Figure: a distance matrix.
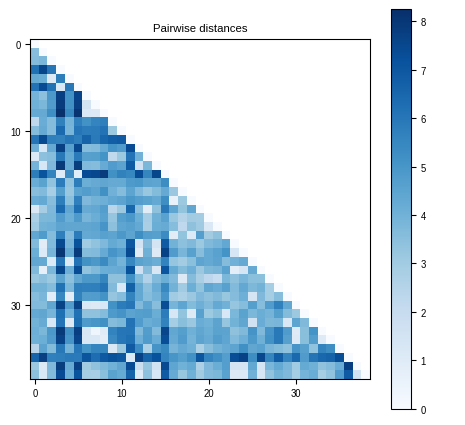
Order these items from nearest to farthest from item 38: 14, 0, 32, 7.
14, 7, 0, 32
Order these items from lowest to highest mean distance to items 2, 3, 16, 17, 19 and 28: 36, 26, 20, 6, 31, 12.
20, 31, 26, 12, 6, 36
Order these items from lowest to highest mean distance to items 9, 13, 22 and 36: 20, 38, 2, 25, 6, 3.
20, 2, 25, 38, 6, 3
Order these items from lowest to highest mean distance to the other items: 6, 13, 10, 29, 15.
29, 13, 6, 10, 15
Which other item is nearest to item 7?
33
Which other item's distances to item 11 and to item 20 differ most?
36
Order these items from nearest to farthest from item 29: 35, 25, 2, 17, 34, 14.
2, 25, 17, 35, 14, 34
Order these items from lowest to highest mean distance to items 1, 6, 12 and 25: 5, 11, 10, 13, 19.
19, 13, 10, 11, 5
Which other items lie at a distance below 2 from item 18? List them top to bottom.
16, 22, 31
